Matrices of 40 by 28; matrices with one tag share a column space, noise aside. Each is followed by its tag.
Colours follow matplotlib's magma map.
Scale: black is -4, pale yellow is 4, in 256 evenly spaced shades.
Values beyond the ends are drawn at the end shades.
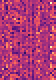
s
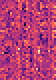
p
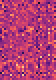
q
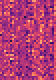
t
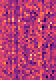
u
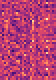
t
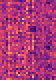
s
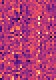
s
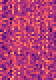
s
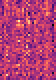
t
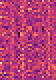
q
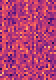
s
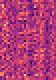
t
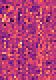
u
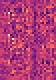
u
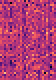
q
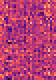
t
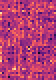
p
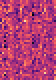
u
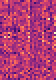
s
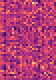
q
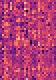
p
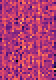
s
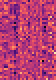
s
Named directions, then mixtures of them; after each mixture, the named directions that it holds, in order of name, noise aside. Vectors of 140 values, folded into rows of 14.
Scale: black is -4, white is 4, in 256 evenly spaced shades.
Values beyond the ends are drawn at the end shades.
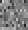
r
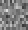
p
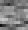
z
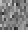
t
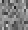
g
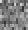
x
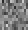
g.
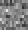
p, z.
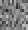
p, x.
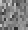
t.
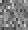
r.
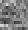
g, x, z.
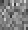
r, t, x.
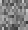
g, t, z.
